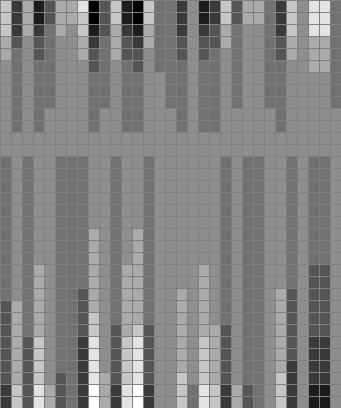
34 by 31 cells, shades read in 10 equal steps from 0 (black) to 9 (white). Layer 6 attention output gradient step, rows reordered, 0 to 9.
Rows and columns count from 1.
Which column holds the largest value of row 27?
9
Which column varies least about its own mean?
28
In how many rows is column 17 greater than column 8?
21
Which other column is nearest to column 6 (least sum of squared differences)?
23
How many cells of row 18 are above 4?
18
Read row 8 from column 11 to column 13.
5 4 4
